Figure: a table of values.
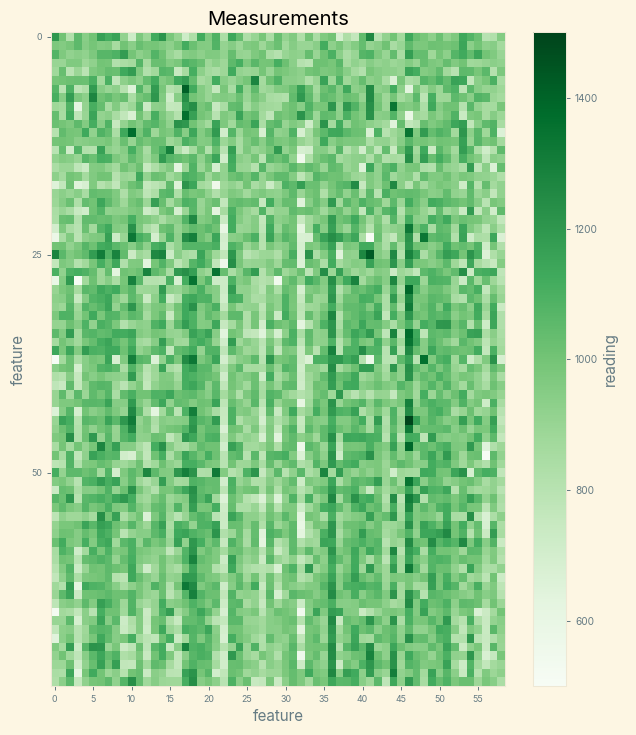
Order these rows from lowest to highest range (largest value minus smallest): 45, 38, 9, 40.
40, 38, 45, 9
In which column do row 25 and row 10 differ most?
44
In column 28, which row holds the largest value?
37
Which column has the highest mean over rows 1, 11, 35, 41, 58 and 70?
46
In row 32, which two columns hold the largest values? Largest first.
36, 46
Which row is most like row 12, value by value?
1
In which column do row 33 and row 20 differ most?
21
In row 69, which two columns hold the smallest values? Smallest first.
0, 22
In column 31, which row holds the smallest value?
41
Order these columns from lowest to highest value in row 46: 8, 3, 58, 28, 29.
29, 58, 3, 8, 28
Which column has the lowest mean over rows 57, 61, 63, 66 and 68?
32
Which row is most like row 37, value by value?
23
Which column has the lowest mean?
22
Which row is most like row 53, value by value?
34
